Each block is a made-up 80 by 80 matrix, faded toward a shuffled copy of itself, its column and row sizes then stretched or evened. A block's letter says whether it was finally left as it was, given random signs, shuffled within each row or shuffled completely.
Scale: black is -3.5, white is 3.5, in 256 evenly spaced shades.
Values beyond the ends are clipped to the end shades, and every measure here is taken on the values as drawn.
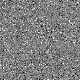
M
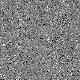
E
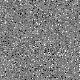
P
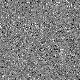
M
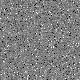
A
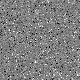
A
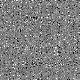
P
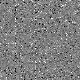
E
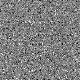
E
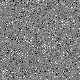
M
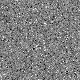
A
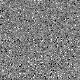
E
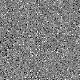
P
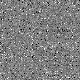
P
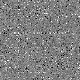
P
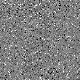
P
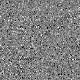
P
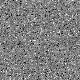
M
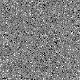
P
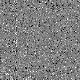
P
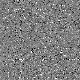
E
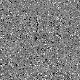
E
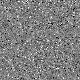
M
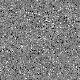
E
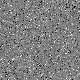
A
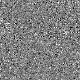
E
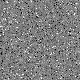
A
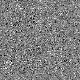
E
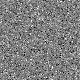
A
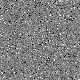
M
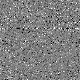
M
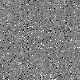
P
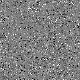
E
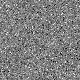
A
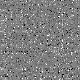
P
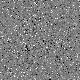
A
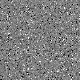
E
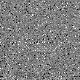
E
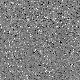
M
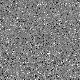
M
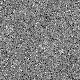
A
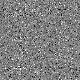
E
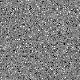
P
